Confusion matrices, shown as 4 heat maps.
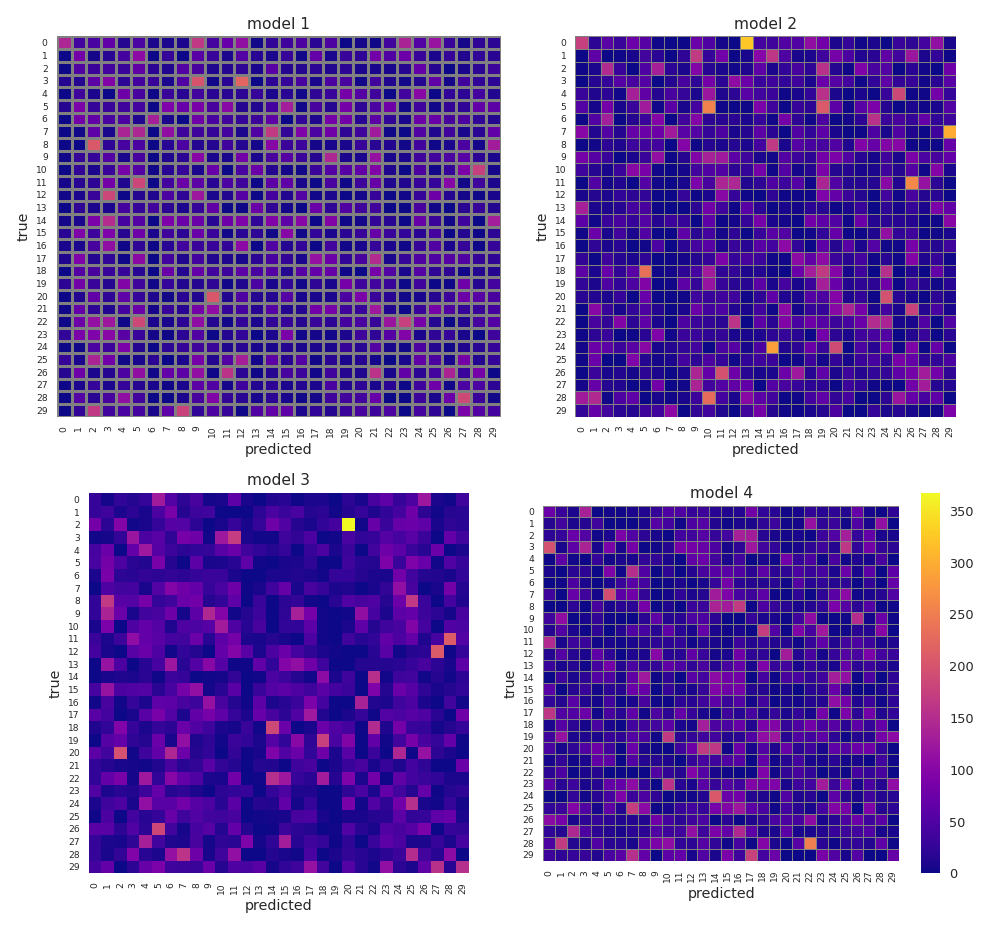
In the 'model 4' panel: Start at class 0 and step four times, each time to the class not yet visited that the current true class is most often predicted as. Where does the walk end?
5
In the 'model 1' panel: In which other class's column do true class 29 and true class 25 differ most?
8
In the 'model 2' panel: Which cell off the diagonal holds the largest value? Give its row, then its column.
0, 13
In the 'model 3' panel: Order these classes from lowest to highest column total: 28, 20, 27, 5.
27, 28, 20, 5
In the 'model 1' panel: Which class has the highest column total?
9
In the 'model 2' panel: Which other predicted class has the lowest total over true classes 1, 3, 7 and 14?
27
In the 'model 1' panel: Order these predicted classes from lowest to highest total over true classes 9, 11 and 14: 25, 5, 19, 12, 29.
19, 25, 29, 12, 5
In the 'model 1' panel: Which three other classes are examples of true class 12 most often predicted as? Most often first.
3, 9, 25
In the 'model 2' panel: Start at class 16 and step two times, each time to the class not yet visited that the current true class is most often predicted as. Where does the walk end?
11
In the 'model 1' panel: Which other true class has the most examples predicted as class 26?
11
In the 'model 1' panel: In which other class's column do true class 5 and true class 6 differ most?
15
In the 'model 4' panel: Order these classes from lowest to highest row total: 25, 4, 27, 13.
4, 13, 27, 25
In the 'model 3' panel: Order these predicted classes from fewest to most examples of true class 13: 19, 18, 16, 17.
19, 18, 17, 16
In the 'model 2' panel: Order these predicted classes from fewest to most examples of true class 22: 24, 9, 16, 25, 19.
25, 9, 19, 16, 24
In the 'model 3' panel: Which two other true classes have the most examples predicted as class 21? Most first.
16, 9
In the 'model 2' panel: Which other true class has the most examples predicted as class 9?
1
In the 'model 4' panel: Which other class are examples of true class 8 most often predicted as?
16
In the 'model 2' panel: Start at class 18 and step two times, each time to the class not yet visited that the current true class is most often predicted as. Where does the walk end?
10
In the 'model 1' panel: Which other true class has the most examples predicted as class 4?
7
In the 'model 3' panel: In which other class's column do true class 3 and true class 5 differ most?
11
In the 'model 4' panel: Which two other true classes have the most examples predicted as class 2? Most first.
27, 25
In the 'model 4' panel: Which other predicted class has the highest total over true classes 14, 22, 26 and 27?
12
